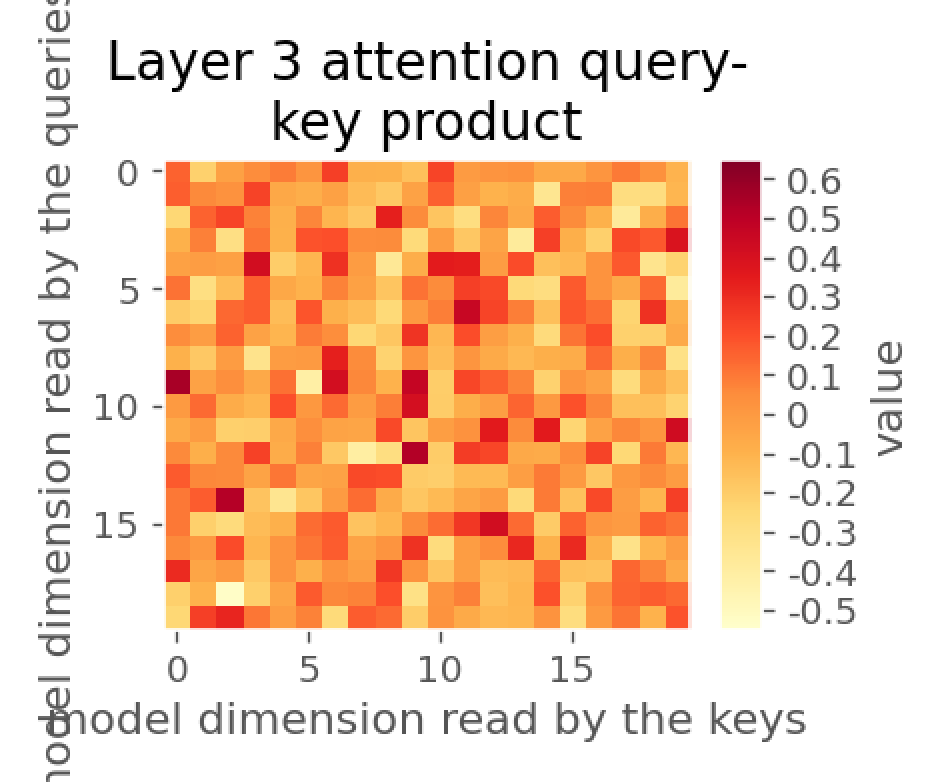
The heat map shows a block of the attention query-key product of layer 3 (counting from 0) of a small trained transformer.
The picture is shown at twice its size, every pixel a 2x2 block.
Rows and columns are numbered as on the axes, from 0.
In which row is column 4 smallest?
14
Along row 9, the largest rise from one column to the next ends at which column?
6
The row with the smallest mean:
8
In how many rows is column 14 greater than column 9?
9
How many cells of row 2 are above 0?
10
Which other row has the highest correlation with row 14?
19
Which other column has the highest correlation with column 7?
17
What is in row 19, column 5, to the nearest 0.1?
0.1
